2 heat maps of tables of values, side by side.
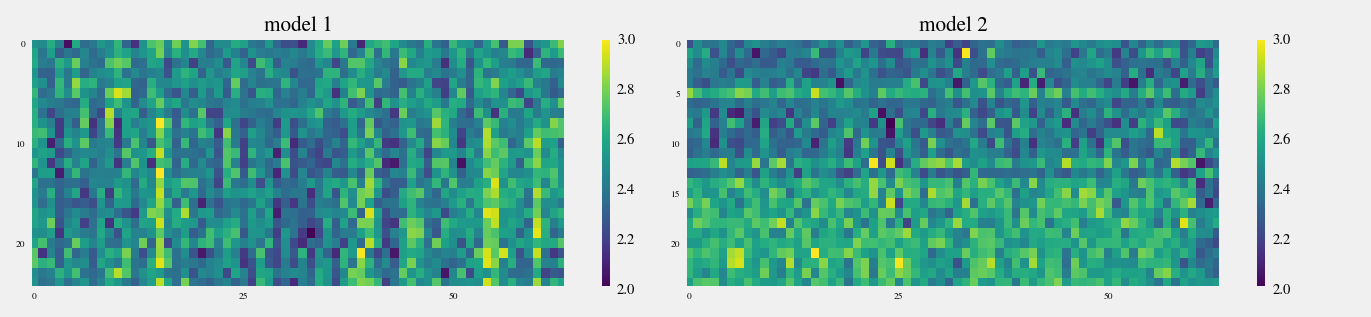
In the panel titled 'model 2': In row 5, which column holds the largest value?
15
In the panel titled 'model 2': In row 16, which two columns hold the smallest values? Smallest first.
62, 25
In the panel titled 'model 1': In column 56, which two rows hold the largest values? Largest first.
21, 11
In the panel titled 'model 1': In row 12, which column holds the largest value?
60
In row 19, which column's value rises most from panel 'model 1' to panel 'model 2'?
34
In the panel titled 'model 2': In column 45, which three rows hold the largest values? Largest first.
12, 15, 16
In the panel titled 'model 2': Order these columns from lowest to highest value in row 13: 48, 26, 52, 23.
52, 48, 23, 26
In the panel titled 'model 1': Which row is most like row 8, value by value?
9
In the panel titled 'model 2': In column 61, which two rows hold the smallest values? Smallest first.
12, 14
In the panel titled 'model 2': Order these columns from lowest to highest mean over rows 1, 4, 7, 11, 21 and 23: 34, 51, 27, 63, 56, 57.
63, 51, 34, 56, 27, 57
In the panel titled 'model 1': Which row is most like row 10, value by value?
12
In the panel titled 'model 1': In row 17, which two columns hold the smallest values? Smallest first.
29, 12
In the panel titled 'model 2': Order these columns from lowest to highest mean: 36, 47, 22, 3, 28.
28, 3, 22, 47, 36
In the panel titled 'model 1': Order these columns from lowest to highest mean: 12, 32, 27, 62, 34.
32, 12, 34, 27, 62
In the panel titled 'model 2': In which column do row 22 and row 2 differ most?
25
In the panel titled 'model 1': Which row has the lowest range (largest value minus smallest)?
3
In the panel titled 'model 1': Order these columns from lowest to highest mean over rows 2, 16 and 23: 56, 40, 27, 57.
57, 56, 40, 27
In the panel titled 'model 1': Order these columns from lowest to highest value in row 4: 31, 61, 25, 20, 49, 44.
49, 44, 25, 61, 31, 20
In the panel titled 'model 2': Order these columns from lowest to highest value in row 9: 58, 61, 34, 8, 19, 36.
8, 34, 36, 61, 58, 19
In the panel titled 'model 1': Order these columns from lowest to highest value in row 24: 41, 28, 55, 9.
28, 9, 41, 55
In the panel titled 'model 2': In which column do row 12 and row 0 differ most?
22
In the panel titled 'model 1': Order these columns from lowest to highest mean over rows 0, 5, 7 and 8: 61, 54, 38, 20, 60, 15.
61, 60, 38, 54, 20, 15
